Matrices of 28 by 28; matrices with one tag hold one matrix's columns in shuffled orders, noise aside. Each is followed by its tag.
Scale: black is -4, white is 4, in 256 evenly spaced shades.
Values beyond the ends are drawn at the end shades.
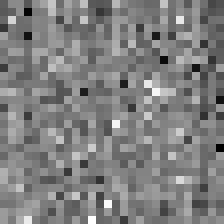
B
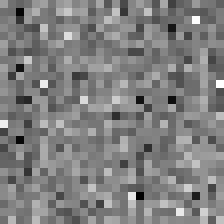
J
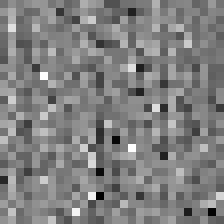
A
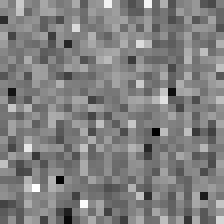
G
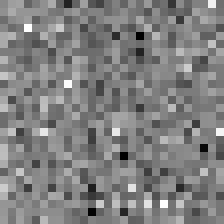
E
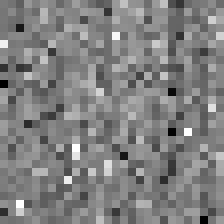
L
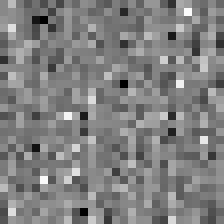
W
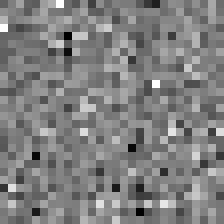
E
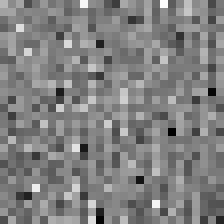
G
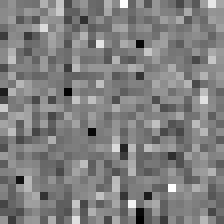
G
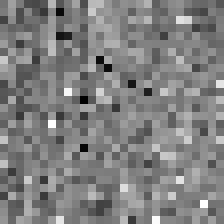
B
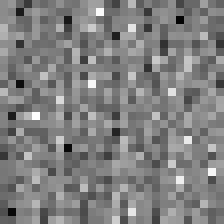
W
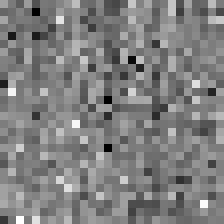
B
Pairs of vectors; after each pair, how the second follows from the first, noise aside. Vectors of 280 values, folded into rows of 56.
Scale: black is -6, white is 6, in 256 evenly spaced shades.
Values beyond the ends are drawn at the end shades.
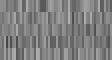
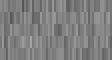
wrapped around, shrunk.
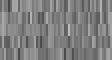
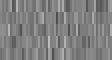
wrapped around, partly zeroed.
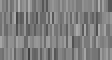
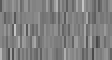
reversed, negated, partly zeroed.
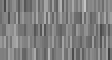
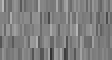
reversed, negated, partly zeroed.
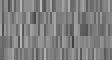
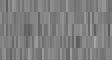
reversed, shrunk.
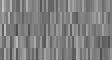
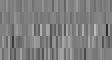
reversed, negated, partly zeroed.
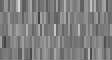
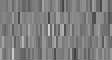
wrapped around, partly zeroed.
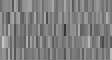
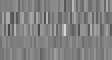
negated, partly zeroed.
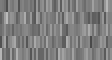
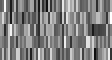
wrapped around, scaled up.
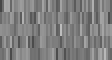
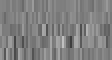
wrapped around, partly zeroed.
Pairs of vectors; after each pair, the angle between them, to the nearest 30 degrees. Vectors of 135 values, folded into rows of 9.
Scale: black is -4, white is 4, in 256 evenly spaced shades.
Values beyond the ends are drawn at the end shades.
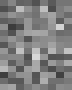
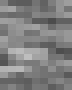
90 degrees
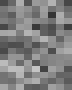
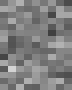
60 degrees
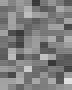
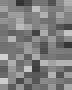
90 degrees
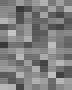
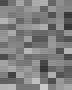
60 degrees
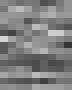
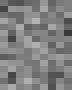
90 degrees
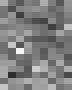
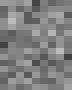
90 degrees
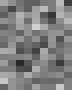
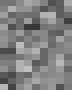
150 degrees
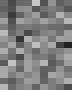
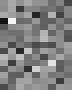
120 degrees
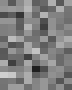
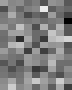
90 degrees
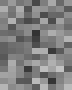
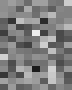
120 degrees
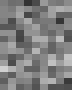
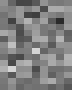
30 degrees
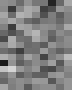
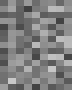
90 degrees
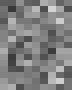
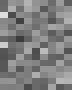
90 degrees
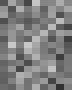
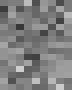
120 degrees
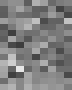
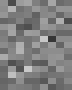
120 degrees
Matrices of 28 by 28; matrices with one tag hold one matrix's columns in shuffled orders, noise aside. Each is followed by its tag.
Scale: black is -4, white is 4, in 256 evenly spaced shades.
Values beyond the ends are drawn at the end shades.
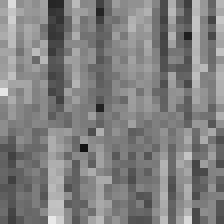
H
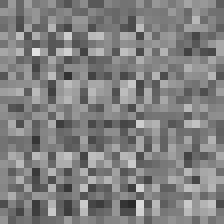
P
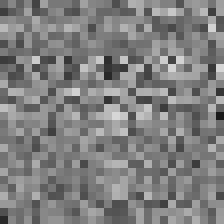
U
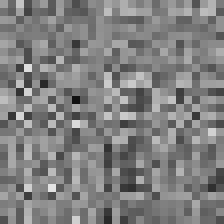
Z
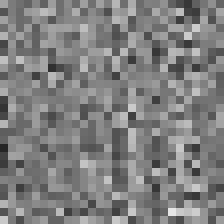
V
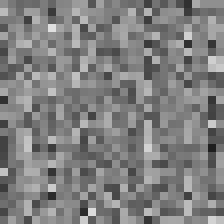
V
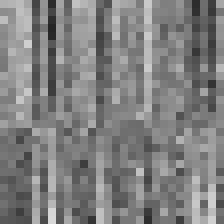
H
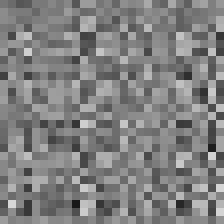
P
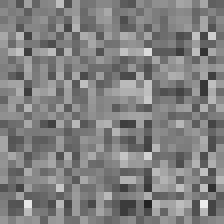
P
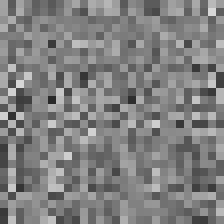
Z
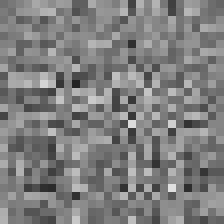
Z
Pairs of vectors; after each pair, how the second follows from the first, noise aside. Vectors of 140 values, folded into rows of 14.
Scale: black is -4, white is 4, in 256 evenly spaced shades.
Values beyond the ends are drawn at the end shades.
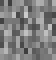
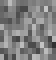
shuffled.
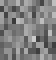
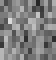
shuffled.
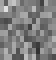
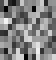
negated, scaled up.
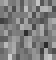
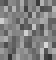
negated.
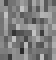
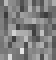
negated.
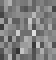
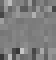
partly zeroed.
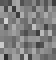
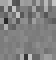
negated, partly zeroed.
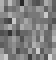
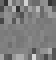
reversed, negated, partly zeroed.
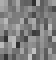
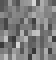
negated.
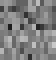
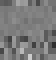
negated, partly zeroed.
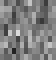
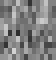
negated.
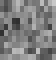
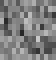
shuffled.
